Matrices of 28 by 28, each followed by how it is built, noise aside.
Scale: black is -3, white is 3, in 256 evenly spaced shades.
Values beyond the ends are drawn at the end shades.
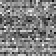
blocks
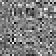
low rank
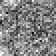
smooth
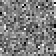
uneven columns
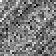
Hankel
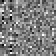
uneven columns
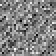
Hankel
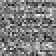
blocks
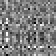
low rank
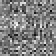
blocks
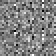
uneven columns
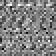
repeating columns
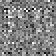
low rank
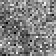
smooth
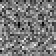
repeating columns
